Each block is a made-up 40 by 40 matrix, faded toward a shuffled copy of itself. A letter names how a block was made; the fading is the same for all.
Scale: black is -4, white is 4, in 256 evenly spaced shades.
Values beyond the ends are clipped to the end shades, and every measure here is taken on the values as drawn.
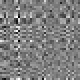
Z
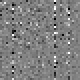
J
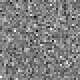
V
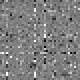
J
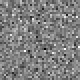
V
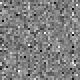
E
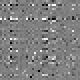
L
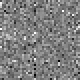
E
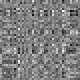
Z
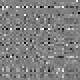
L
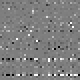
L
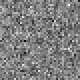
V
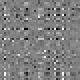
L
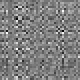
Z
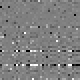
L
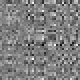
Z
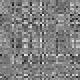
Z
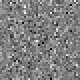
E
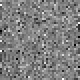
E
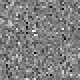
E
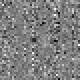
E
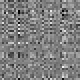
Z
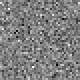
V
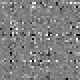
J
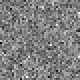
V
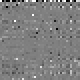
L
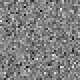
V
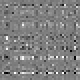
L
